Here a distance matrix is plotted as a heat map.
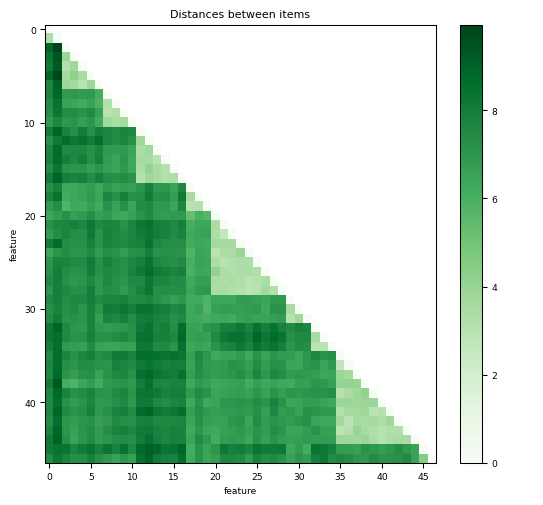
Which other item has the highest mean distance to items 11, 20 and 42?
1
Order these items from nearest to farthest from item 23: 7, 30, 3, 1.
30, 3, 7, 1
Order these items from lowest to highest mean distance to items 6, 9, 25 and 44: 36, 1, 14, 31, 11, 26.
26, 36, 31, 14, 11, 1
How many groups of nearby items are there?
10
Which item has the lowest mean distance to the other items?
20
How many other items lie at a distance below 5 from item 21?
8
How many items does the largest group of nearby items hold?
10
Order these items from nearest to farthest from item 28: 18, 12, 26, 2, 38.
26, 38, 18, 2, 12
